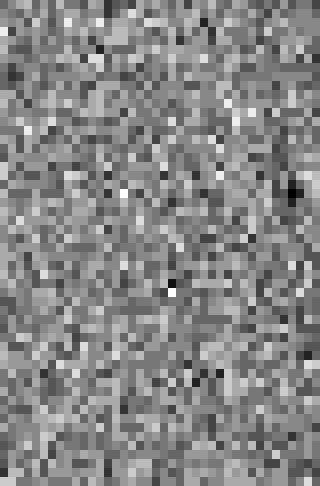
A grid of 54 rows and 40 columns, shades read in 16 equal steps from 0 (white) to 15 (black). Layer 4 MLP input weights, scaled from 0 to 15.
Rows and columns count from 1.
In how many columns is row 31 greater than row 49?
14
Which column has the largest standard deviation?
22
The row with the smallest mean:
3
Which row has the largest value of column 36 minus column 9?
36
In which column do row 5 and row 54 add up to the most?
23
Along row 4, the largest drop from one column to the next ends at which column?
28
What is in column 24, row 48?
5
